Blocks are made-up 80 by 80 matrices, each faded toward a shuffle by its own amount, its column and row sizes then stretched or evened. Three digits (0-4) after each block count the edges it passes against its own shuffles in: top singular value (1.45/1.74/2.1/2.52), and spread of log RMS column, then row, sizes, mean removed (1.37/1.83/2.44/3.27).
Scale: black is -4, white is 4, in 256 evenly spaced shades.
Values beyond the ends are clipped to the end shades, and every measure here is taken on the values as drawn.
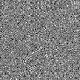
3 0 0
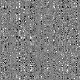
3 3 1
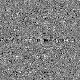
2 0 2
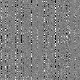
3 4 1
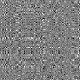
4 2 2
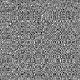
4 2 1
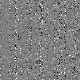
1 3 0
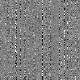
3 4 0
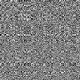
4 1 3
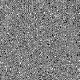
2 1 0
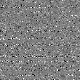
2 0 3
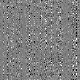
2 4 1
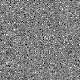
2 0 1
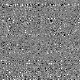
2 2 3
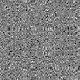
3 1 0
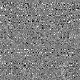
2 1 3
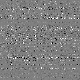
1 1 4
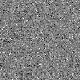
2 0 1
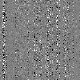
1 4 1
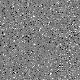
1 1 0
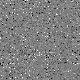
0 1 1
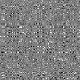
4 1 3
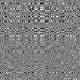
4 0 4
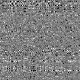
3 0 3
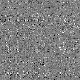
2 1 2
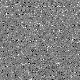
1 0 2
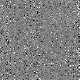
1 3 1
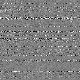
2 0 4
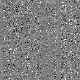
1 3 0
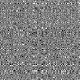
4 1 3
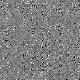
1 2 2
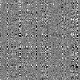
4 4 2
